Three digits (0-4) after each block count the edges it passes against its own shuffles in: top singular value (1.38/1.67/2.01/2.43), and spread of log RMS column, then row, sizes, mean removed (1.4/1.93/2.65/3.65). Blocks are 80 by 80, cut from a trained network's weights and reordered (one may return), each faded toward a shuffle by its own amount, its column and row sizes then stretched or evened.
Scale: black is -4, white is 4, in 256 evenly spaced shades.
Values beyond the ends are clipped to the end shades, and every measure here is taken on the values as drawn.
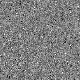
1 1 0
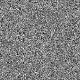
0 2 1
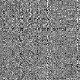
2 3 2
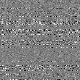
3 0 4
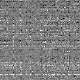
3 3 3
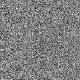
2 2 1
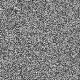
1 1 0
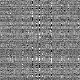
4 3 0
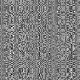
4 4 0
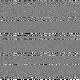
4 0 4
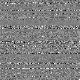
0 1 4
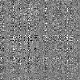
2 3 3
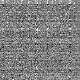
3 3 0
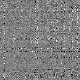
1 3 2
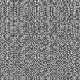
4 1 1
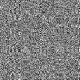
3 2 0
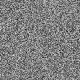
2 0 0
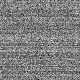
2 0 0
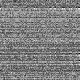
4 0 1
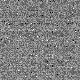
0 1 1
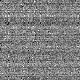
3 2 0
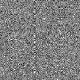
3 1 1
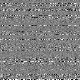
2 1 4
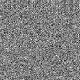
3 0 1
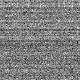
3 2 0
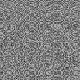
4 1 0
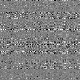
3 0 4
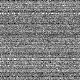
4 1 2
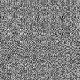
3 1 2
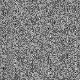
0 3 0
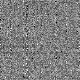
0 3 0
